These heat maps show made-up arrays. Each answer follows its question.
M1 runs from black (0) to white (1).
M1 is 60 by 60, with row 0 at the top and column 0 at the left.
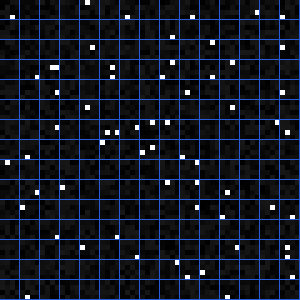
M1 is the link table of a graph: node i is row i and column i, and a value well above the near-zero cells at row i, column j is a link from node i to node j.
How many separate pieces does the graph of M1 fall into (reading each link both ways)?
8
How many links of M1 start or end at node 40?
1
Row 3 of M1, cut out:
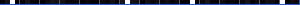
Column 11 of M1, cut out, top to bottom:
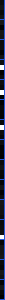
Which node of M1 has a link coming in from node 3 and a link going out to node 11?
node 25
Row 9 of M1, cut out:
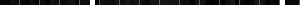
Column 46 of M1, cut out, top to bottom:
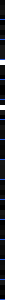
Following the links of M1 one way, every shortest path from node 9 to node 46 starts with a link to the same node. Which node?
node 18
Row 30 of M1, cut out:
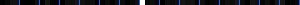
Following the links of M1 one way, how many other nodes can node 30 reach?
2
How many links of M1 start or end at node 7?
3
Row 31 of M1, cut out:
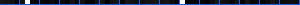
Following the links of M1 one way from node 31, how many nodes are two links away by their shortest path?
2
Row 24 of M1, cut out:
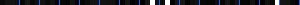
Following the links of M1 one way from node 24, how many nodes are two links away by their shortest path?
3
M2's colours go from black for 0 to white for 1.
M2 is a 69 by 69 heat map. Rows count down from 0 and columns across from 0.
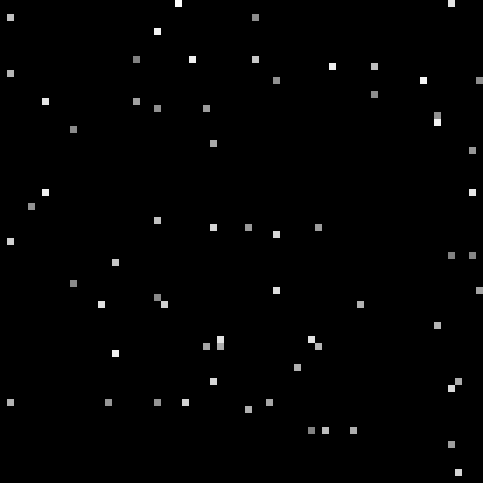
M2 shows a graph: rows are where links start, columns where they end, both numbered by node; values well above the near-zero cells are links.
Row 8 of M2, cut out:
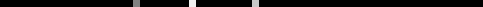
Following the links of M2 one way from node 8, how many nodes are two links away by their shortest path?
3
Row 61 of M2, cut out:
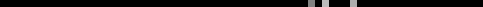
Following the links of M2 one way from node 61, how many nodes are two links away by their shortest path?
2
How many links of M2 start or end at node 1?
4
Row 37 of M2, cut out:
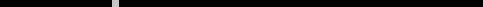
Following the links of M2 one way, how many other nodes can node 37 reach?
2
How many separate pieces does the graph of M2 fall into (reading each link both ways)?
12
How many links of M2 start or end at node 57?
5
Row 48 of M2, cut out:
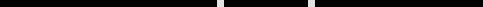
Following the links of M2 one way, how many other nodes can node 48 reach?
3
